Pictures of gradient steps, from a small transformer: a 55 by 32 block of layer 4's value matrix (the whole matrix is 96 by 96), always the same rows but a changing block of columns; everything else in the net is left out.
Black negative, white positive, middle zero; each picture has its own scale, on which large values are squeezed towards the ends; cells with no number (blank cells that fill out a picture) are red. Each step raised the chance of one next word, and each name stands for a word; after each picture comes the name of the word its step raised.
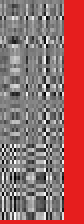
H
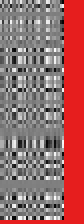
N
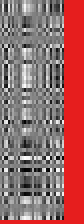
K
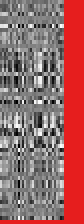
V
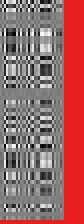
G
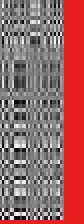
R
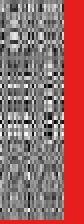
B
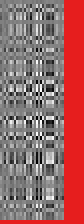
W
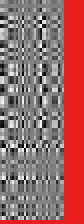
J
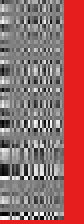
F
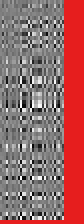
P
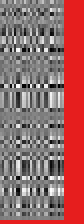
G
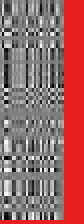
K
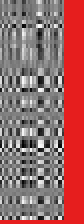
V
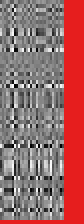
G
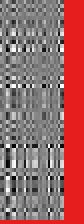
G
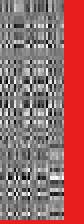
P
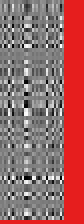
P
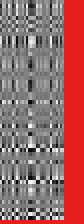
R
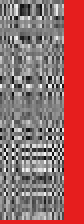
H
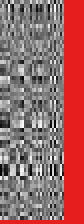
F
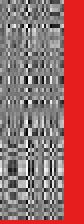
V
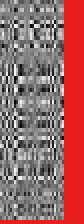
J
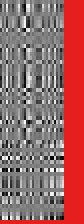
K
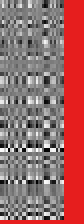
R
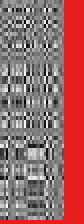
J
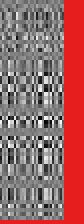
W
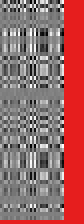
G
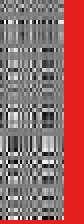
N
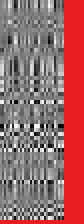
R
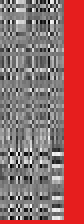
N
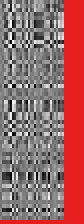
B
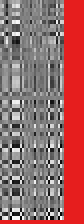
R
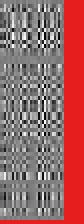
B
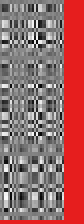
B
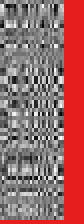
P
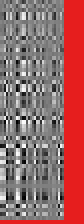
W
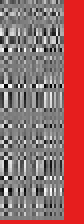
G
